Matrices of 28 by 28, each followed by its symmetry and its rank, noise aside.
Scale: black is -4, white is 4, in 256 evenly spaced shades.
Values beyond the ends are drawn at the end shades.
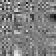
antisymmetric, rank four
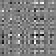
antisymmetric, rank two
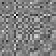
symmetric, rank three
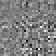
antisymmetric, rank four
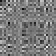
symmetric, rank three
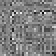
no symmetry, rank four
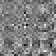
antisymmetric, rank four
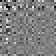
no symmetry, rank two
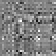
no symmetry, rank four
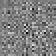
no symmetry, rank four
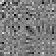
symmetric, rank four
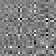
no symmetry, rank three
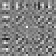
symmetric, rank three
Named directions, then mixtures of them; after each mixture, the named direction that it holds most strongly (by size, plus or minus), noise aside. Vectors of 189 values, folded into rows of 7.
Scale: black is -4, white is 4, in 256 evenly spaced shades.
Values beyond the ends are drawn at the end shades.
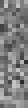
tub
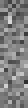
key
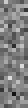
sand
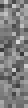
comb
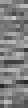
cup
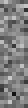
sand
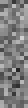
comb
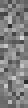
key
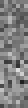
tub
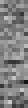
cup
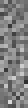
key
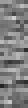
cup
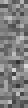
comb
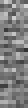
cup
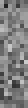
tub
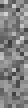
comb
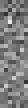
key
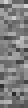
cup
